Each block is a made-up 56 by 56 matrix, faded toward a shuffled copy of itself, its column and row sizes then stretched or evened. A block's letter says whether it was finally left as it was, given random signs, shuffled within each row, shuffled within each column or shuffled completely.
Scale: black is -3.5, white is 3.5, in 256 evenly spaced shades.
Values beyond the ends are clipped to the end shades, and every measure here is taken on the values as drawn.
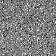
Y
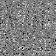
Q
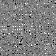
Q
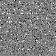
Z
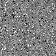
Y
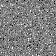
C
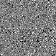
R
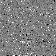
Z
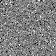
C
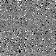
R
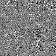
R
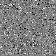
Z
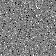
C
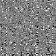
Q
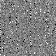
Y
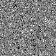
Y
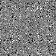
R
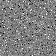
C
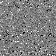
Z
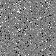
Y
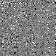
R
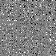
R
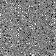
Y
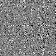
R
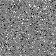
C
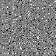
Q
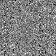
Y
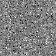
Y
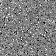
C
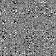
Q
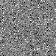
Y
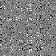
Q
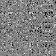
Q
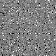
Q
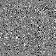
R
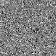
Z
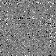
R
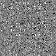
R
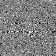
Z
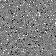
C
